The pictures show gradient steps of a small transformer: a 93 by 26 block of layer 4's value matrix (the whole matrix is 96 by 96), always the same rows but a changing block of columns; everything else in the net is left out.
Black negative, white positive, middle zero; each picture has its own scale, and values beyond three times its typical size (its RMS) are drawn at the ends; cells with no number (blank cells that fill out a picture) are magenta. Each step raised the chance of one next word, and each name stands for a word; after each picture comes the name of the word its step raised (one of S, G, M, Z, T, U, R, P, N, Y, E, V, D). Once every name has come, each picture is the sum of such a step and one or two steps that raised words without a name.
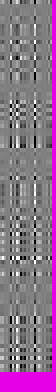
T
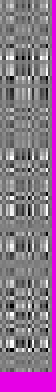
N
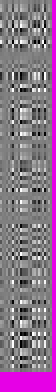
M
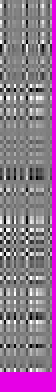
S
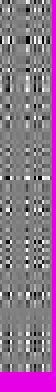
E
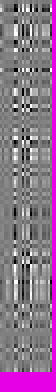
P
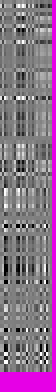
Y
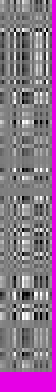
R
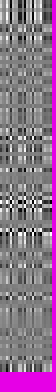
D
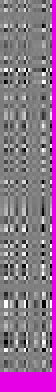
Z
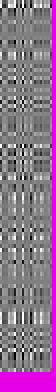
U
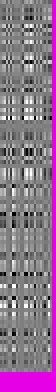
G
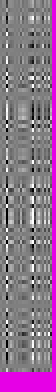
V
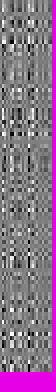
M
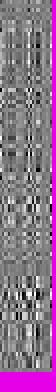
R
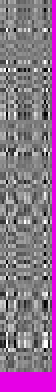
Z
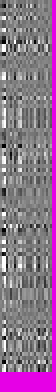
Y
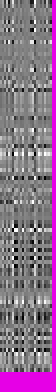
U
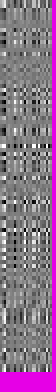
U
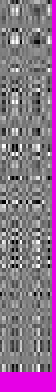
E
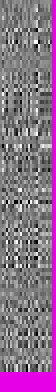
M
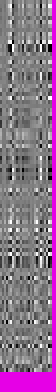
S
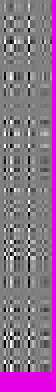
M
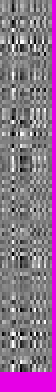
M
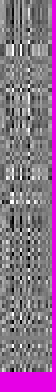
S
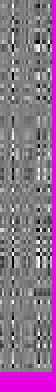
S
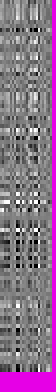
D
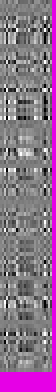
G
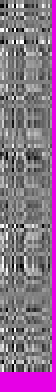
Y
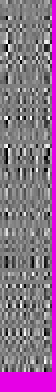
G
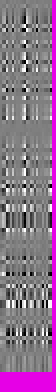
G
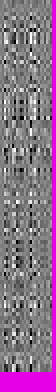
G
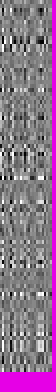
E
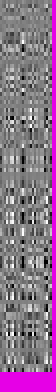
V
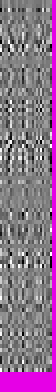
P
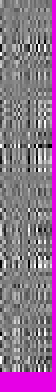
T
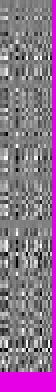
N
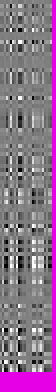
Y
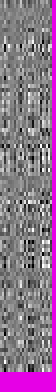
N
